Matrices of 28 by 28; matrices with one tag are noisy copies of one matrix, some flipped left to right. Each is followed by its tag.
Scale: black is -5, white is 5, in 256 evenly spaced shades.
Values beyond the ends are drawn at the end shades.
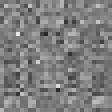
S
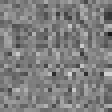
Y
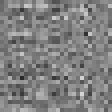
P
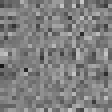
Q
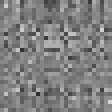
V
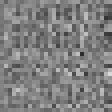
Y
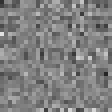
Q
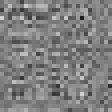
P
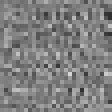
Y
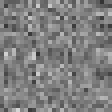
Q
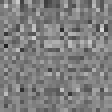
V
